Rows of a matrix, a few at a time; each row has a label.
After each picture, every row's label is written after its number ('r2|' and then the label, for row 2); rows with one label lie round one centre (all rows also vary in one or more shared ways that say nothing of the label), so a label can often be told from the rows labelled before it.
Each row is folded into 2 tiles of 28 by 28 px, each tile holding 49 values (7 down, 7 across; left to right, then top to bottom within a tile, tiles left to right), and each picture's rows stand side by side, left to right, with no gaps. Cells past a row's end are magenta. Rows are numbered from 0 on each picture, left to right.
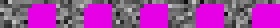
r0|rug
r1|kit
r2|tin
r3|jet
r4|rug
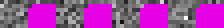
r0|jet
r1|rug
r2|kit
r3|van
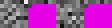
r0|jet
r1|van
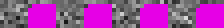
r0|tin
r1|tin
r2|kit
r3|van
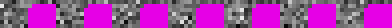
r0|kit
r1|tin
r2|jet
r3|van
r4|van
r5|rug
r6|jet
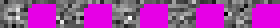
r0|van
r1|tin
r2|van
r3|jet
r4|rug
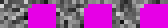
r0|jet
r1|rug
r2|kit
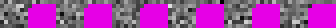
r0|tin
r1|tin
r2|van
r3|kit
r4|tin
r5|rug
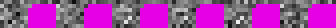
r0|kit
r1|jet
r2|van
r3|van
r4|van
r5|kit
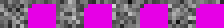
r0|rug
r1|van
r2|jet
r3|kit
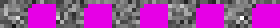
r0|van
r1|tin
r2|tin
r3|jet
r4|van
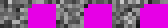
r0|rug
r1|jet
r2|rug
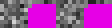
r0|rug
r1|van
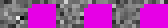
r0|van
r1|tin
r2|kit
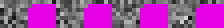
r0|kit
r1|kit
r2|rug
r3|van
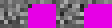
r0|tin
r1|tin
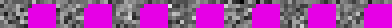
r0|tin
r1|kit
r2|van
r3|kit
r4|jet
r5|rug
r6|jet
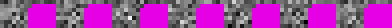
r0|van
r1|rug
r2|van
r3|rug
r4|rug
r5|rug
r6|van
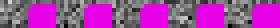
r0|rug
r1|rug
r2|kit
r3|van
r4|rug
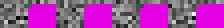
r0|tin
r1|rug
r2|van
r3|tin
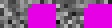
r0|kit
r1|kit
